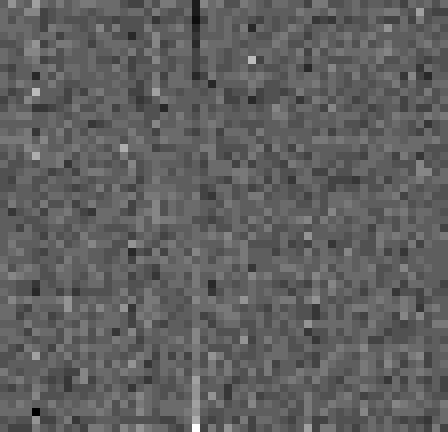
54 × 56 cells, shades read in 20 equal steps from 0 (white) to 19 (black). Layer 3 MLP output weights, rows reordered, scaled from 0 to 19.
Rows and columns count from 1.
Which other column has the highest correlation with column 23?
3
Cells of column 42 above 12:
14
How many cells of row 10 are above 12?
15
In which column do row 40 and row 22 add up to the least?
53
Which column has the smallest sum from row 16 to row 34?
20
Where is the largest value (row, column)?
52, 5
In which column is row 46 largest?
19
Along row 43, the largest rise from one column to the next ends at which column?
32
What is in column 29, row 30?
9
